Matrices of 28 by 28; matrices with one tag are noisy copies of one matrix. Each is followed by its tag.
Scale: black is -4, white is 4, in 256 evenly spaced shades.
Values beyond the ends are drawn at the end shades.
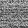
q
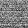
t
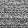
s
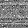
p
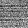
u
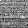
s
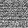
u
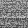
s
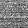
s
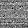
p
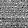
s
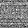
p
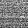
s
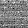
t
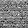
t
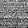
s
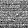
t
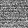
u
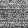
q
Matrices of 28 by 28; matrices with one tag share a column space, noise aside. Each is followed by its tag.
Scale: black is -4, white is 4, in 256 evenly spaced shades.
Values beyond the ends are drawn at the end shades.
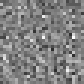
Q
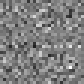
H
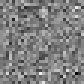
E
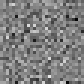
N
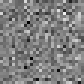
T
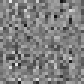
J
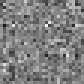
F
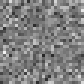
E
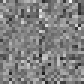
J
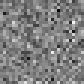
T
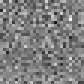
T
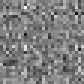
Q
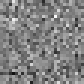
E
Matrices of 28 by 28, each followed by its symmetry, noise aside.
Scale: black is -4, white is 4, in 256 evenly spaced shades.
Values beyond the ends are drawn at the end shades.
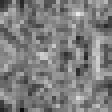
mirrored top to bottom.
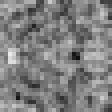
mirrored top to bottom.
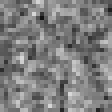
no symmetry.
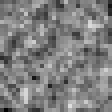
symmetric.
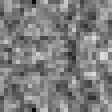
mirrored top to bottom.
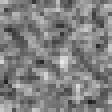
no symmetry.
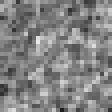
symmetric.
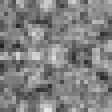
mirrored top to bottom.
